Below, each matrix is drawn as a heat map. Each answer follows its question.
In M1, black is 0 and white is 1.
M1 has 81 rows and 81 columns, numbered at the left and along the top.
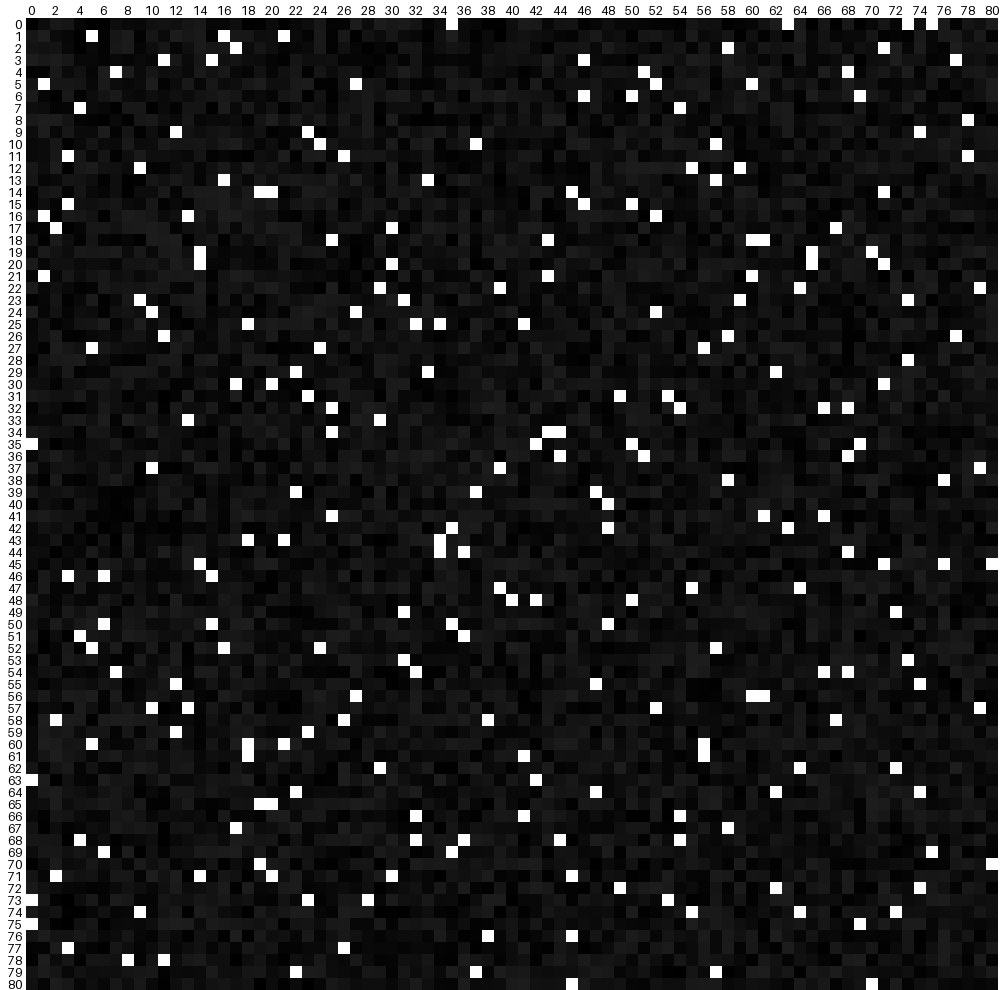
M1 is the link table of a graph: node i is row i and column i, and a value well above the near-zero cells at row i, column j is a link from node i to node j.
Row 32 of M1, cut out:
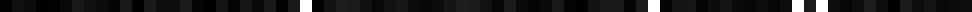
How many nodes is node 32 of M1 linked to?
4
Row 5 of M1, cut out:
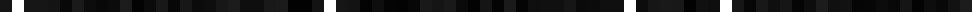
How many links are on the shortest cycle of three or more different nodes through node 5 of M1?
4
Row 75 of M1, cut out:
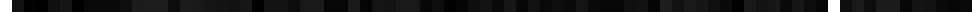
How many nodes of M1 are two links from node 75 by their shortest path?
4
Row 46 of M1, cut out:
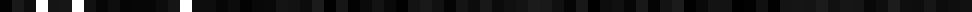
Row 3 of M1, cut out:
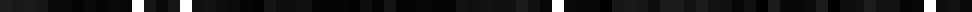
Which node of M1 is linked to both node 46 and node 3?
node 15
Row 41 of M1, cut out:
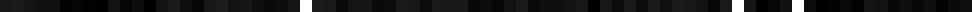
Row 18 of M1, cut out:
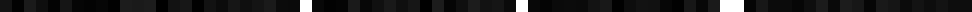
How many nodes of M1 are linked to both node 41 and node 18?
2
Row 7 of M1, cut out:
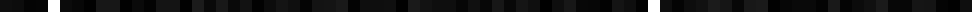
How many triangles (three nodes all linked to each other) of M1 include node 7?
0
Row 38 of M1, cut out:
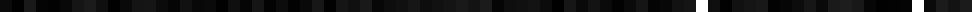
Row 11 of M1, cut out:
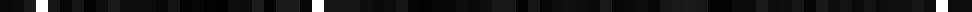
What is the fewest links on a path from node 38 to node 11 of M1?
3
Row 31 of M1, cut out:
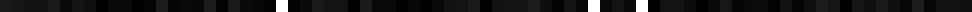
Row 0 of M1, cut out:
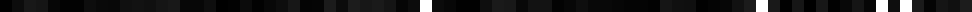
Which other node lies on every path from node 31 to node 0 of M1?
node 73
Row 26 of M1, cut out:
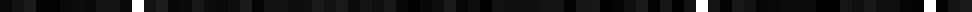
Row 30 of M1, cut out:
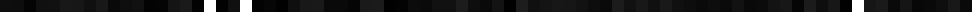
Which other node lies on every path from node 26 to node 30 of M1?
node 58
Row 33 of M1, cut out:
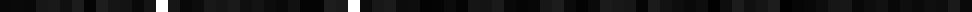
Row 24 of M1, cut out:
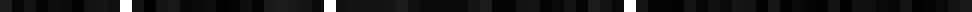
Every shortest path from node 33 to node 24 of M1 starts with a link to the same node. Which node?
node 13
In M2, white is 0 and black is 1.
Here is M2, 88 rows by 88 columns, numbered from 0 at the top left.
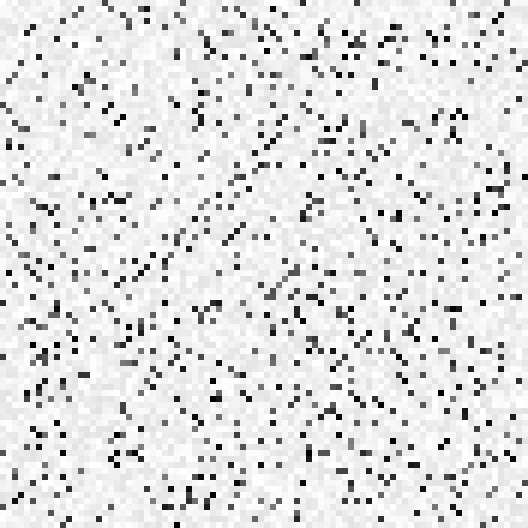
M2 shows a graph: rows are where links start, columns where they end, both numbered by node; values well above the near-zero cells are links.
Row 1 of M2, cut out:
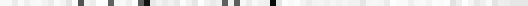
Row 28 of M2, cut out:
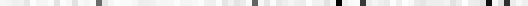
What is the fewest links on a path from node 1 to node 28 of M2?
3
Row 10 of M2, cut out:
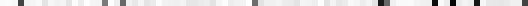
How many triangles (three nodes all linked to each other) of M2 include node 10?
4
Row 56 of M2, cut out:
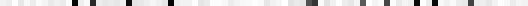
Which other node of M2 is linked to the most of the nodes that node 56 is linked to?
node 49
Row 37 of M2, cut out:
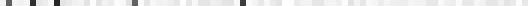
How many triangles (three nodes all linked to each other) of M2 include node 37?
1
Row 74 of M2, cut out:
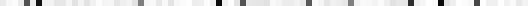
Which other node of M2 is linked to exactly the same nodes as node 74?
node 65
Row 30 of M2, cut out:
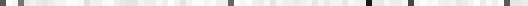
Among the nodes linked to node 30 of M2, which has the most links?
node 84
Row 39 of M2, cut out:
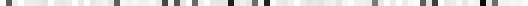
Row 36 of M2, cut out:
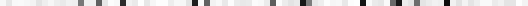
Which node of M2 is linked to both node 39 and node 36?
node 32
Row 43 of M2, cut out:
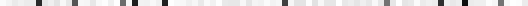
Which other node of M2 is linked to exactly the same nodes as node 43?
node 46
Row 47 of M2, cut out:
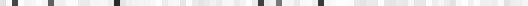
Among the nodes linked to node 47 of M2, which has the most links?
node 53
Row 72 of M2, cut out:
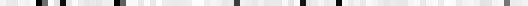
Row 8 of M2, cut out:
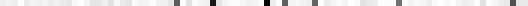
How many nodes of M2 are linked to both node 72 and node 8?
0
